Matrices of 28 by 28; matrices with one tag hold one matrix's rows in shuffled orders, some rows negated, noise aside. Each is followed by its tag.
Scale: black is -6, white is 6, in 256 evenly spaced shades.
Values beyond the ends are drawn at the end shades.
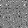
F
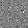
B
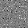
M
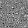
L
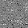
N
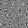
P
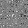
L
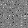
L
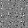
B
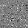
N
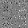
M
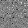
L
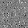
M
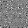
P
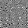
P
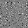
P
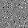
M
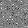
L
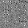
M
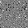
F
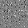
M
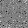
F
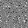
F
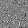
M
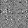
P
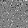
N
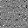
F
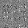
M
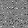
L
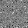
L
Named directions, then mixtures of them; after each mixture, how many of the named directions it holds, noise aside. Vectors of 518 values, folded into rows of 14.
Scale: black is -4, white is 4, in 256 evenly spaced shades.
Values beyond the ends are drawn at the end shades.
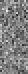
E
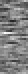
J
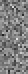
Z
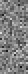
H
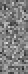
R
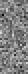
two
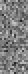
three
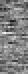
two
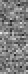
two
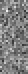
one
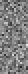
three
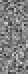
three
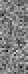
one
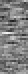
one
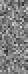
four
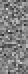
four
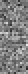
three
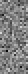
one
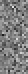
one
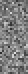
two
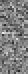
three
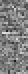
two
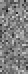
one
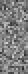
one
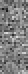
two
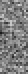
four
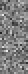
two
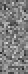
one
